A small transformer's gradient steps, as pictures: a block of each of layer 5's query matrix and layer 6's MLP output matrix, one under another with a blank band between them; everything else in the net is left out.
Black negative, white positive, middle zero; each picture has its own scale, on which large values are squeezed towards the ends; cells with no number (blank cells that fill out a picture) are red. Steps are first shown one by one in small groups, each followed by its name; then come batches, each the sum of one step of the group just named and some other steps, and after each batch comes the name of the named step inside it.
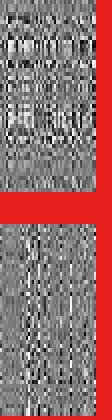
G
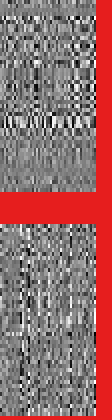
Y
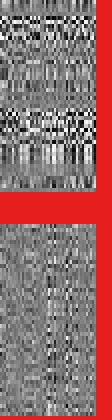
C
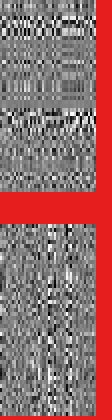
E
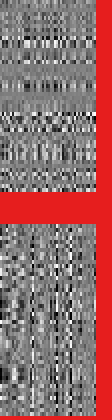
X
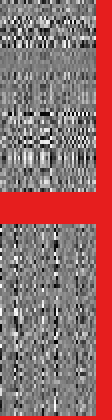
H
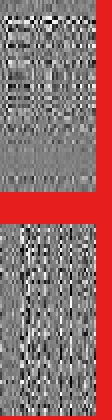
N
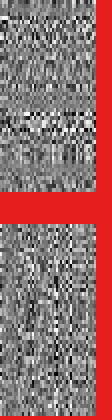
C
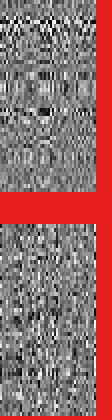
H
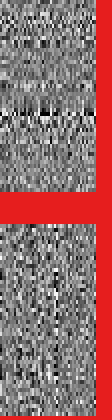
E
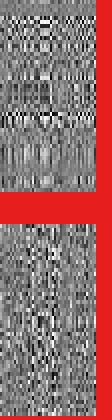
Y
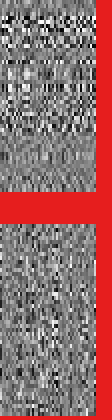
X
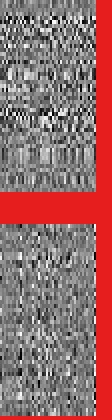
C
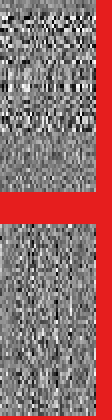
Y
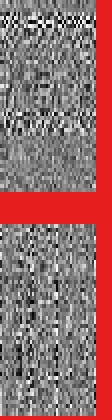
Y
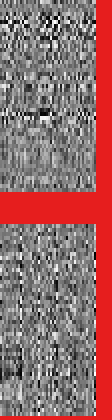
X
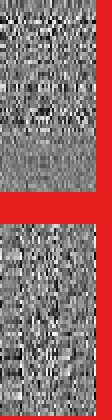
N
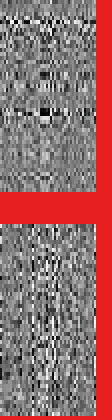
X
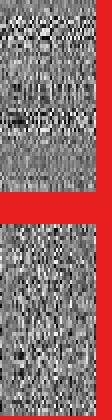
N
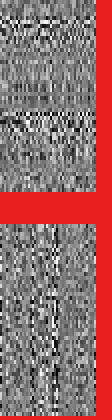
C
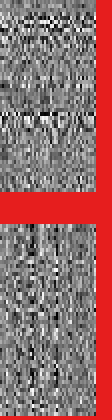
Y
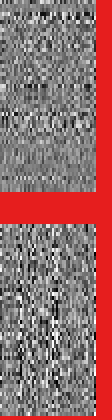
Y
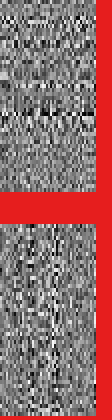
Y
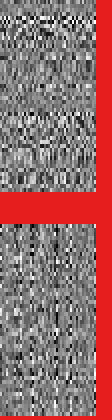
H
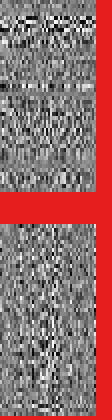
N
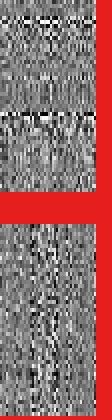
E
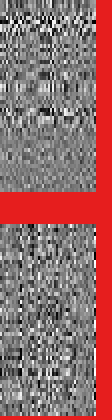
E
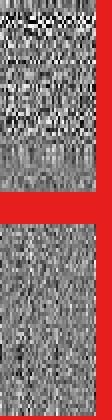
C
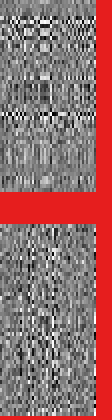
Y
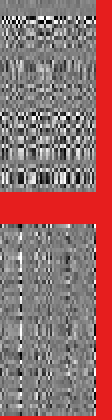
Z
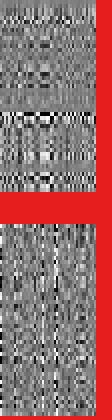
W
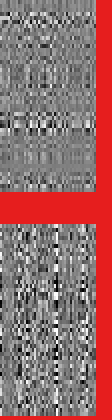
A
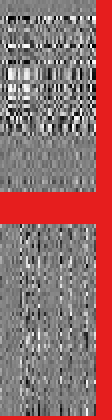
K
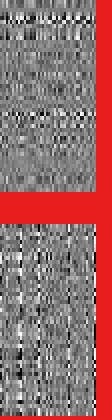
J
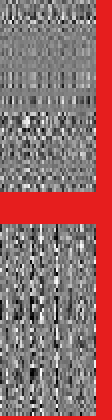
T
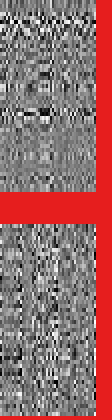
W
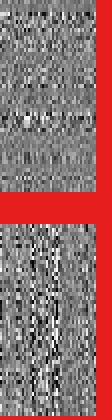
T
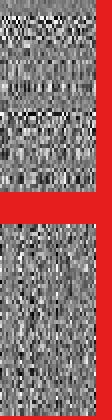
Z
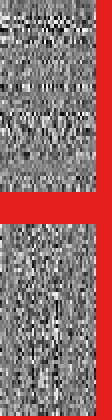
A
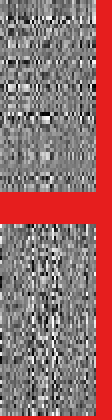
W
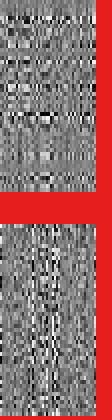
W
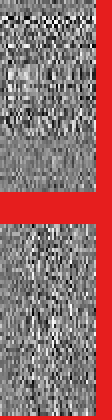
K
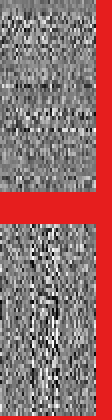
T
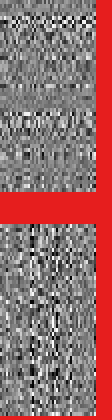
J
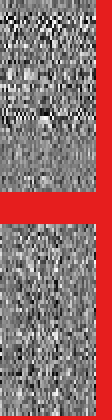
K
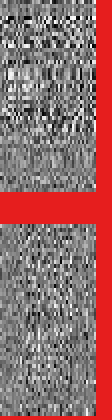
K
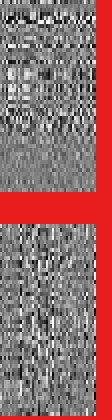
K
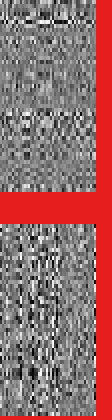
T
